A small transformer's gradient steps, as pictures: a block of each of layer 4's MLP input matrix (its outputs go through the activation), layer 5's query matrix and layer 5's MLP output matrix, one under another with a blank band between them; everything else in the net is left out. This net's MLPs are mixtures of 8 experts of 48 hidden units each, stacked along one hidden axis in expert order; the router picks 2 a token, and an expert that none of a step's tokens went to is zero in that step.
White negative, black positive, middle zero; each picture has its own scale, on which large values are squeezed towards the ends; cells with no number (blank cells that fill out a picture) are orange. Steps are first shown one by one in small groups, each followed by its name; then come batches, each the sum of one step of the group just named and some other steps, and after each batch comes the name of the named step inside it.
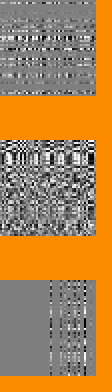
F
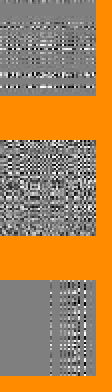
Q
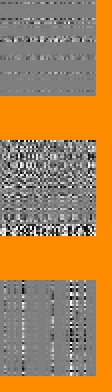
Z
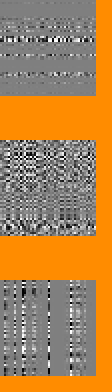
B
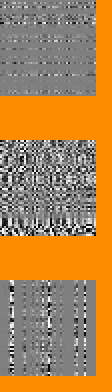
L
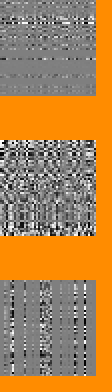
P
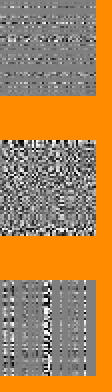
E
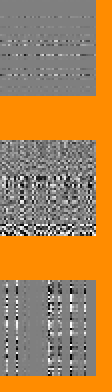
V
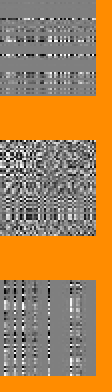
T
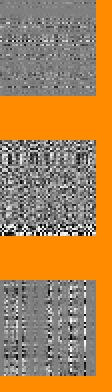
T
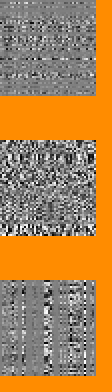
Z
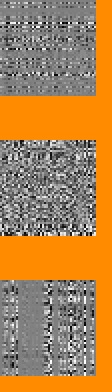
E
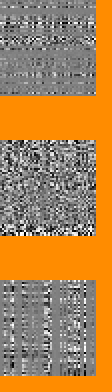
E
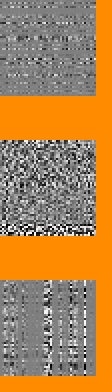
E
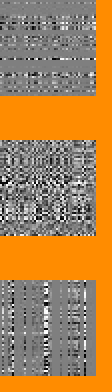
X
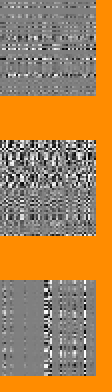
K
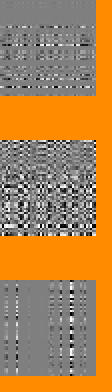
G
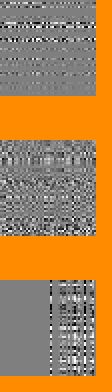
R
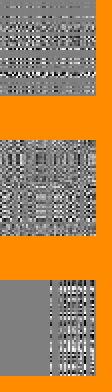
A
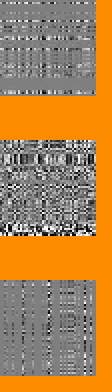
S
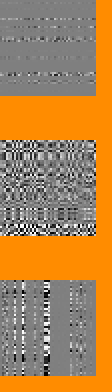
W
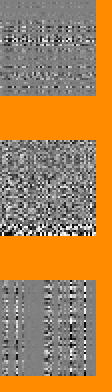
G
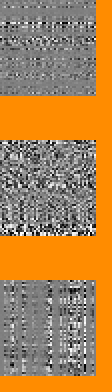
G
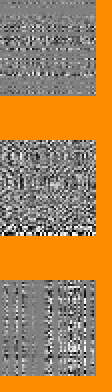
A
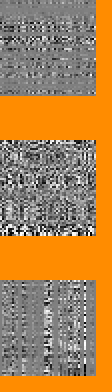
X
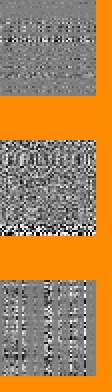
W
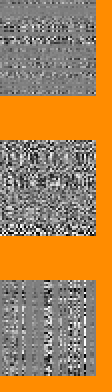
W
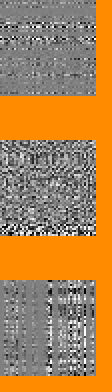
R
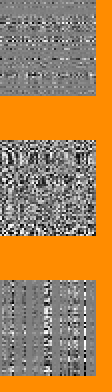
X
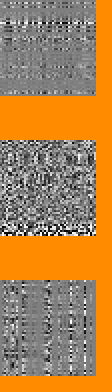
S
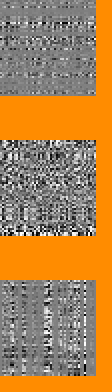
X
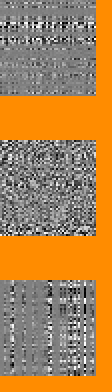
R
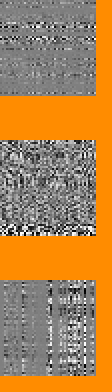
R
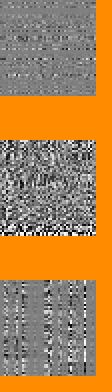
K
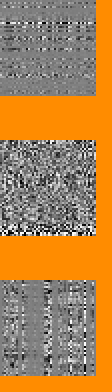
W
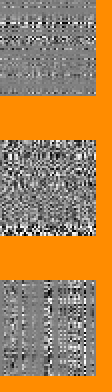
W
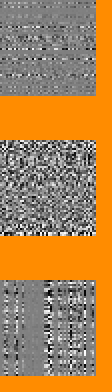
K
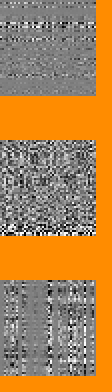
R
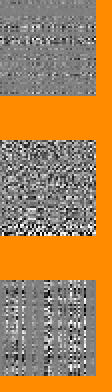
W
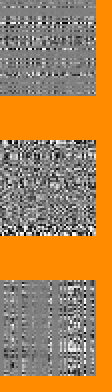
A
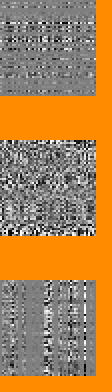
X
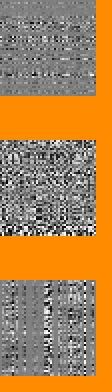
X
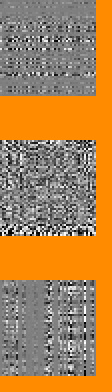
A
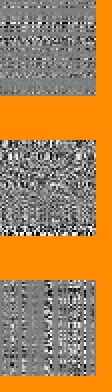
K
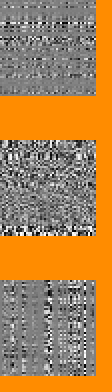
K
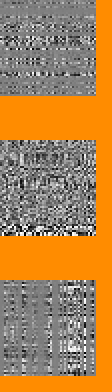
A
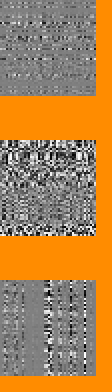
K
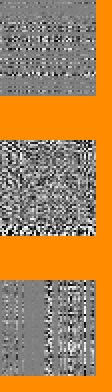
A
